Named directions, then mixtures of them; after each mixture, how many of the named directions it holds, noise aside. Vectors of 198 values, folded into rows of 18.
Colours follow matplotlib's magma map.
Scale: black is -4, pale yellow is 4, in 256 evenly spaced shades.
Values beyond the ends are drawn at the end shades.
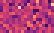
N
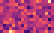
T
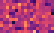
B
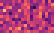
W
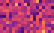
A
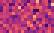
one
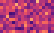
three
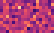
two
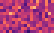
two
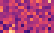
one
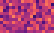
three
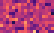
one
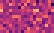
one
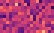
one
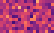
three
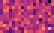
four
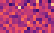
one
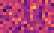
one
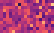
four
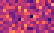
four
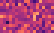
two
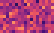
three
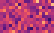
four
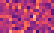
four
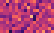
four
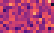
four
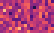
one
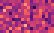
one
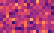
three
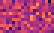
four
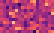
one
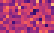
three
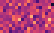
three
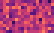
four
